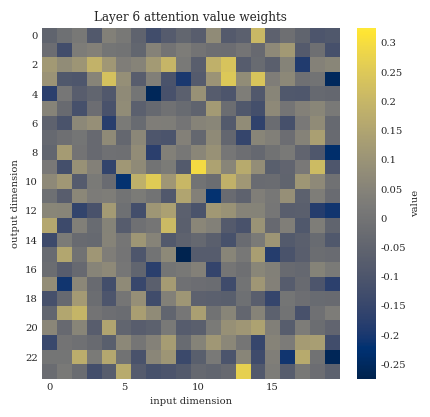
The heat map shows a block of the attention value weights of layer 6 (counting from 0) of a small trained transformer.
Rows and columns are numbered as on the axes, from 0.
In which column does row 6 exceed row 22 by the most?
19
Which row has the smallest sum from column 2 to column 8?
4
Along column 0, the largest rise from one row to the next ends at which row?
5
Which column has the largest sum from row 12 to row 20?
14
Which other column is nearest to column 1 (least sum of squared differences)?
6
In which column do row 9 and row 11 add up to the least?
1
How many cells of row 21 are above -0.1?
17
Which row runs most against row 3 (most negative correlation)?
18
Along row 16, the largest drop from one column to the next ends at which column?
11
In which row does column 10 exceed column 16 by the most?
9
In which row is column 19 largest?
2
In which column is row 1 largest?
16
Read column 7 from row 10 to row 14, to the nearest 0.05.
0.25 0 0.1 0 0.05
